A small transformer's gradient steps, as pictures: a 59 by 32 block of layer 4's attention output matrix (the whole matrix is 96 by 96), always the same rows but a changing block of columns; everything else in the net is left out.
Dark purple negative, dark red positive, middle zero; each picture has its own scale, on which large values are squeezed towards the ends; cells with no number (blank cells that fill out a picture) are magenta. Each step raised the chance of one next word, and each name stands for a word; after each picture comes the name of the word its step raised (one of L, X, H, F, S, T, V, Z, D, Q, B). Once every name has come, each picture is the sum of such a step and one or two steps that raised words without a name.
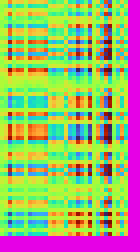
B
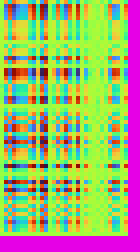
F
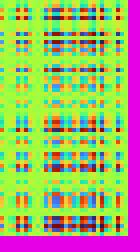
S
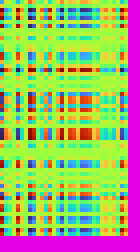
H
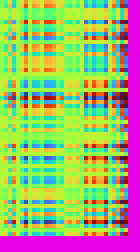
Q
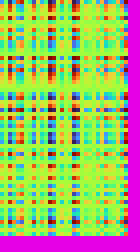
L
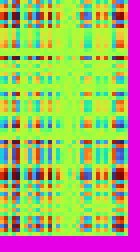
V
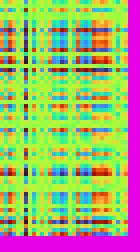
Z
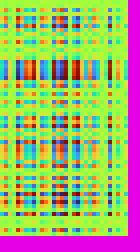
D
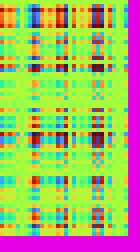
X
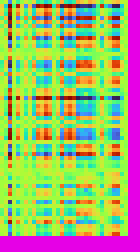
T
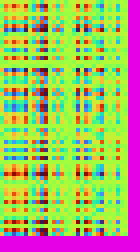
Z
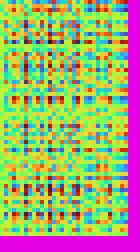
D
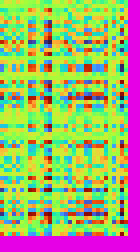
Q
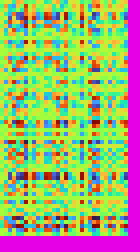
V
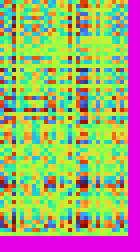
L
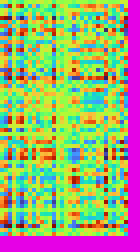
S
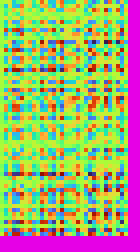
Z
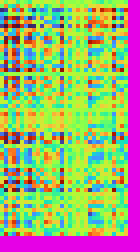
X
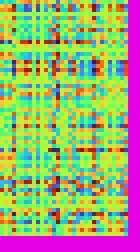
D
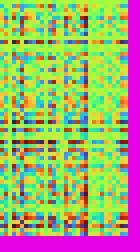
S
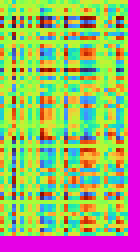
H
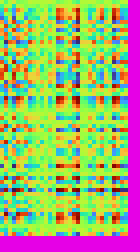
F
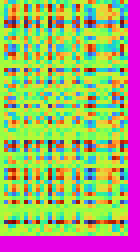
Q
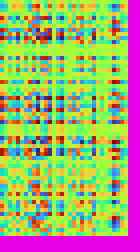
L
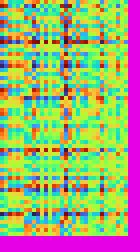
T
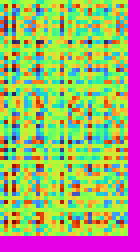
B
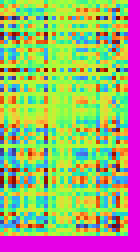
S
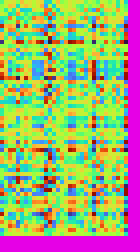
D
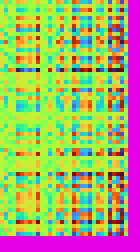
Z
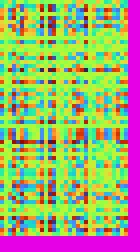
H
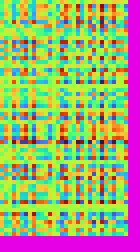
B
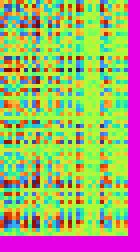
D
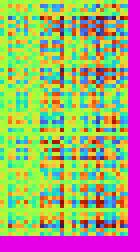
S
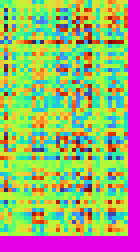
X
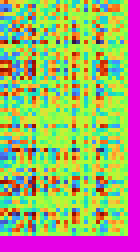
D
